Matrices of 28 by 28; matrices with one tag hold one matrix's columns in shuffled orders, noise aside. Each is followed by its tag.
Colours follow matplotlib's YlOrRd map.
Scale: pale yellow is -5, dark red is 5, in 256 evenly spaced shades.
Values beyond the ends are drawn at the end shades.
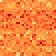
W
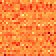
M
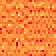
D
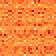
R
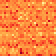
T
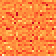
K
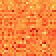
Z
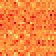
W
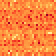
W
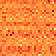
R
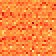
K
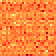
M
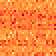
W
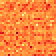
M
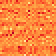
R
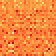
Z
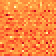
Z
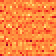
D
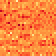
W
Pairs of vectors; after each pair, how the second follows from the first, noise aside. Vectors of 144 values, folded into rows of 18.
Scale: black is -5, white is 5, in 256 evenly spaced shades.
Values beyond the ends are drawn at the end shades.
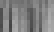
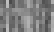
wrapped around, negated.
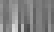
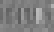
reversed, partly zeroed.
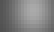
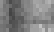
wrapped around.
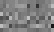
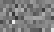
wrapped around, negated.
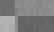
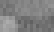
shrunk.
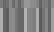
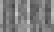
reversed.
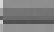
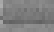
shrunk.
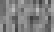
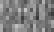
wrapped around, negated.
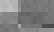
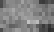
wrapped around, negated.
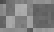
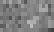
reversed, partly zeroed.
